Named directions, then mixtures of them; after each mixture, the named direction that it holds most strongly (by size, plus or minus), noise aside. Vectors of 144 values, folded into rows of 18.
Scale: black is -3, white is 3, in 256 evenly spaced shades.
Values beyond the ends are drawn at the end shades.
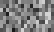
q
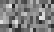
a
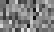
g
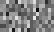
g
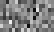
g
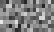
a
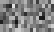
a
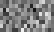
q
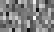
g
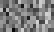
q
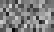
q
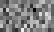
q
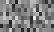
g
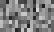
g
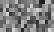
q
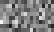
a
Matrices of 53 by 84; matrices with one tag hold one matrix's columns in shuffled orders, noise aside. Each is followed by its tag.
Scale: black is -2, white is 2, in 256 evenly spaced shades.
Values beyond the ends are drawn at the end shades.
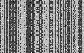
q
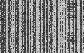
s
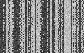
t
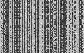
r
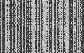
t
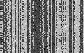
s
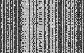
t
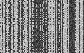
t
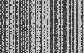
r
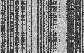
s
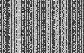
q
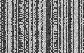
t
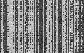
s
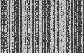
s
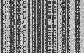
r
